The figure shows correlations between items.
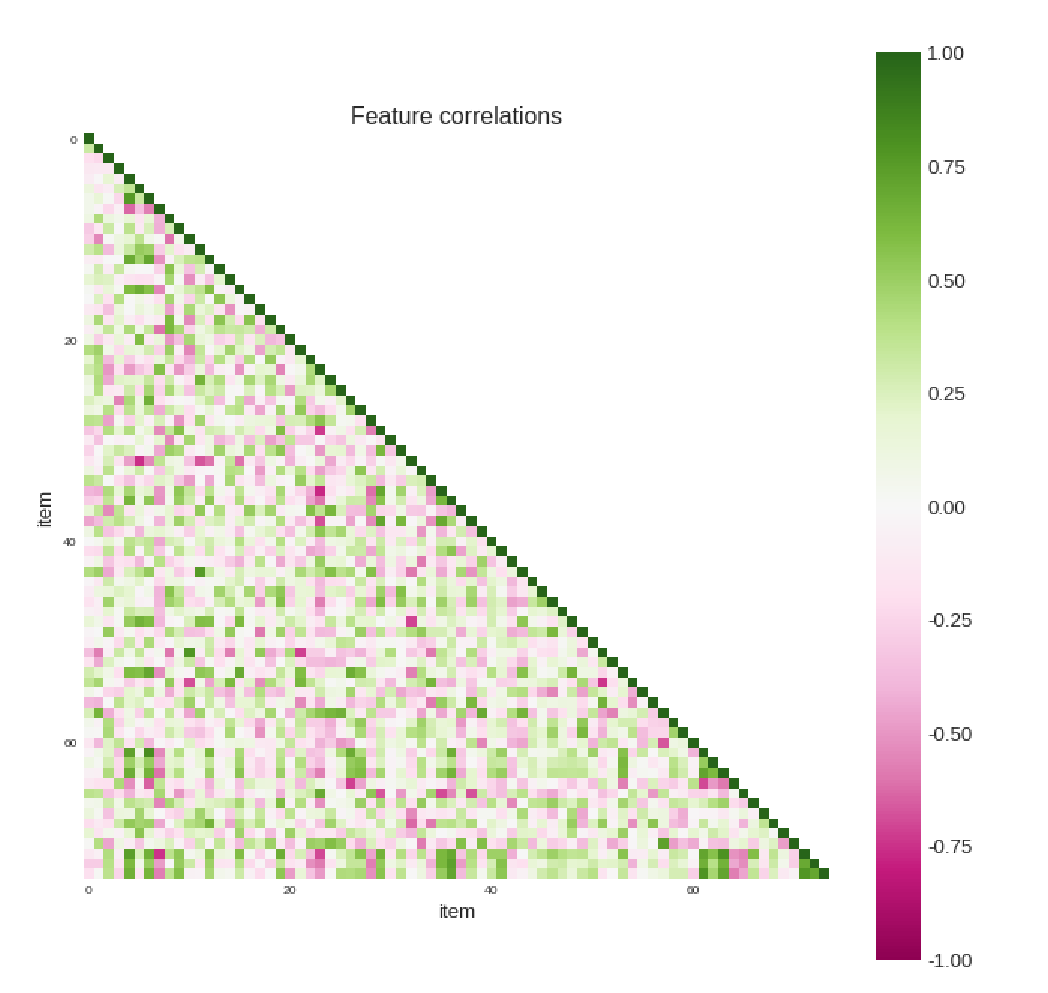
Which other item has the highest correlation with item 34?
54
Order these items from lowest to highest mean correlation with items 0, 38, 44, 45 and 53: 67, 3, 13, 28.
28, 67, 3, 13
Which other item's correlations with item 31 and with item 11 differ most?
43
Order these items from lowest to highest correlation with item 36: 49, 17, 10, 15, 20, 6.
20, 17, 49, 10, 15, 6
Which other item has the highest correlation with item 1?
57
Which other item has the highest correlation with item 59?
49
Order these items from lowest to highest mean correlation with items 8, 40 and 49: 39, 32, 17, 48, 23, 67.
17, 23, 67, 39, 48, 32
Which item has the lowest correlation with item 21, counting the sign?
51
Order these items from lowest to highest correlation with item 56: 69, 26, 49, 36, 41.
26, 49, 69, 41, 36
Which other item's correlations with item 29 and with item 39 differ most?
23
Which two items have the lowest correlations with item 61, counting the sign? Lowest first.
64, 7
